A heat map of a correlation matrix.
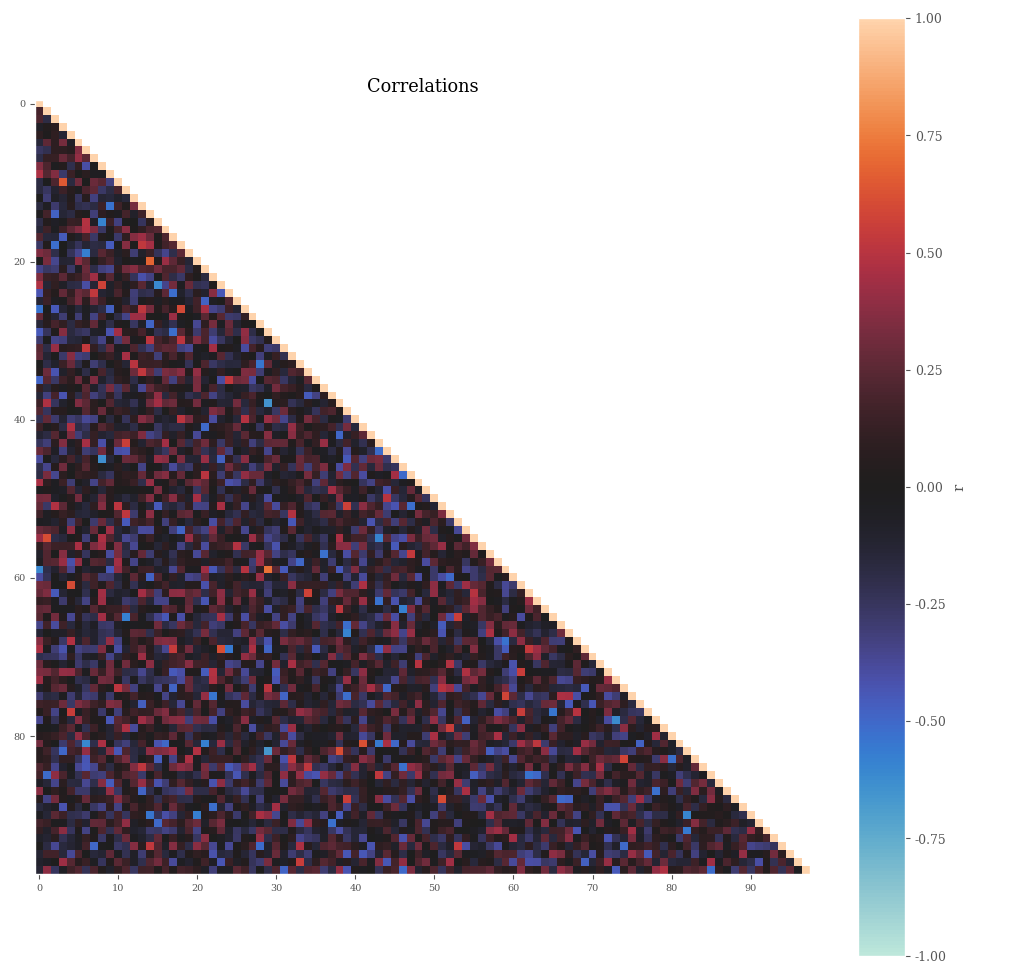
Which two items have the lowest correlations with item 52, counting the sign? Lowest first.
60, 65
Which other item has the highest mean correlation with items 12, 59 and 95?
75
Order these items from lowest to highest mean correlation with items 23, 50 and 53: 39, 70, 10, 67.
67, 70, 10, 39
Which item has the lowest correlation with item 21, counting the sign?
81
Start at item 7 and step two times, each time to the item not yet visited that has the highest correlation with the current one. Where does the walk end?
35
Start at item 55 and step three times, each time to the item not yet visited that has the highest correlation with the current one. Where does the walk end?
82
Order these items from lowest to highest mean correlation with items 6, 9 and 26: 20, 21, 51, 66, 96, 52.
51, 66, 52, 96, 21, 20
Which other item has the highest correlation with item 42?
74
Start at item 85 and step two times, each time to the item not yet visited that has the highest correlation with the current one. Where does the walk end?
11
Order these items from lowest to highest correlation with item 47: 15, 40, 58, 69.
69, 58, 40, 15
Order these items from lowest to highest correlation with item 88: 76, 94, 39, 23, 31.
94, 23, 31, 76, 39
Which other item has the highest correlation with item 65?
53
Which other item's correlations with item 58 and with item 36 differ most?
57
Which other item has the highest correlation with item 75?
59
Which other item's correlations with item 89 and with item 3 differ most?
10
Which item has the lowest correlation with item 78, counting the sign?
73
